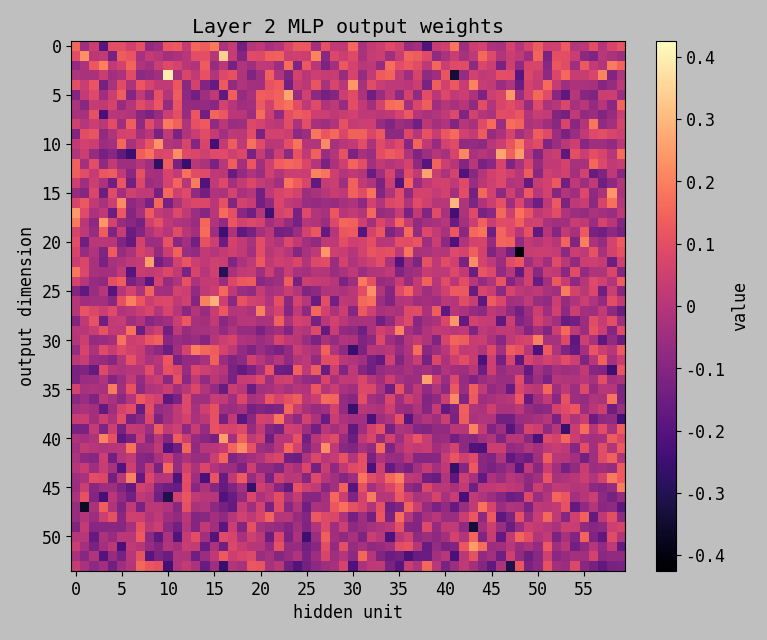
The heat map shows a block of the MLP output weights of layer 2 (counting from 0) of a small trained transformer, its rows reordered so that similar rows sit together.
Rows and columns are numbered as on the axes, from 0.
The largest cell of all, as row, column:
3, 10
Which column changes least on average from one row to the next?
2
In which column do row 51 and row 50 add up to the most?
43
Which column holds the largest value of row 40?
16
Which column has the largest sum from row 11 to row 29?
0
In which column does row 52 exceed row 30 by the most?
31
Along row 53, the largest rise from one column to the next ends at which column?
48
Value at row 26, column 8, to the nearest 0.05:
0.05
